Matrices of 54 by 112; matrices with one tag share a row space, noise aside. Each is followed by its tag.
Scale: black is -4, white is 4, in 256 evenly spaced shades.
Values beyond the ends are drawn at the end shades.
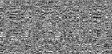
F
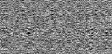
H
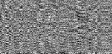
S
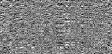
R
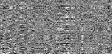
R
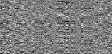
R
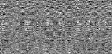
H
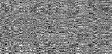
S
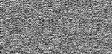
F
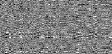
S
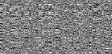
F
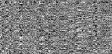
S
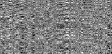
R
